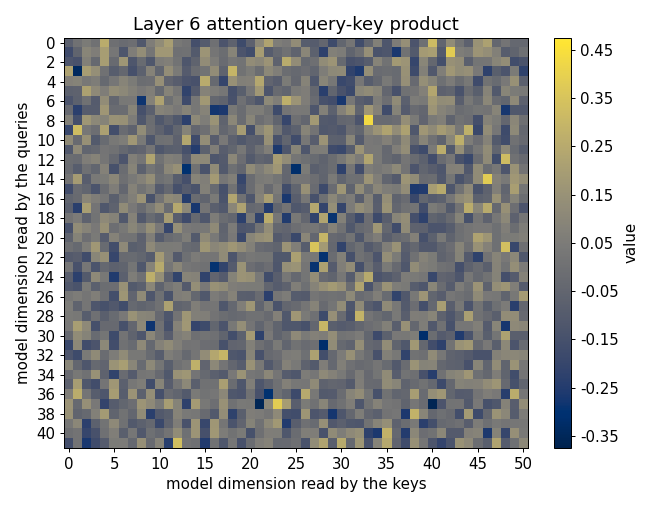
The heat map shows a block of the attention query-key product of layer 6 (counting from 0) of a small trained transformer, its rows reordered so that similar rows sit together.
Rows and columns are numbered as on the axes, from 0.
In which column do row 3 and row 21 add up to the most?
18
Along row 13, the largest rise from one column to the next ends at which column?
26
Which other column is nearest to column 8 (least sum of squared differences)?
50
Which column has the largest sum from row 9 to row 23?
46
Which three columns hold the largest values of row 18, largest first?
22, 28, 11
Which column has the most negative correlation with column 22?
32
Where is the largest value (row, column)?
8, 33
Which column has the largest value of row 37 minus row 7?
23
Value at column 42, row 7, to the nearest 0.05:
0.05
